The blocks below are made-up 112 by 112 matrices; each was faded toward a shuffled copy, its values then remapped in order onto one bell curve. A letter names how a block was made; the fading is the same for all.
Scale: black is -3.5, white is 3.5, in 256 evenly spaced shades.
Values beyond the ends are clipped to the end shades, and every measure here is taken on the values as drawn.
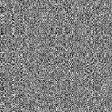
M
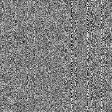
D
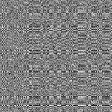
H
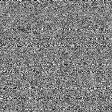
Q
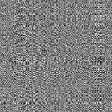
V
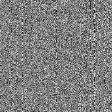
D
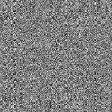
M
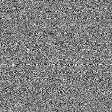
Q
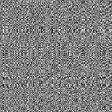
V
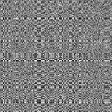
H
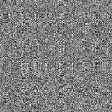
M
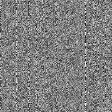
D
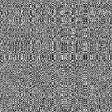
V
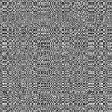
H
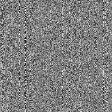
D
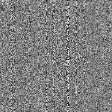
D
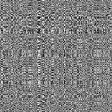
V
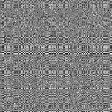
H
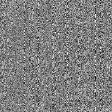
D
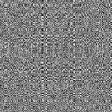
V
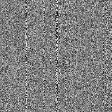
D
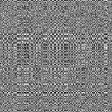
H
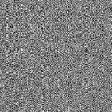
M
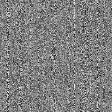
D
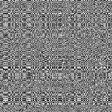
H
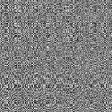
V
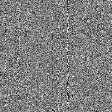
D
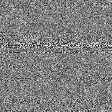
Q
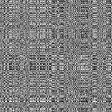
H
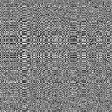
H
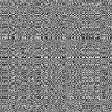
H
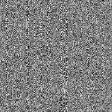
D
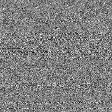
Q
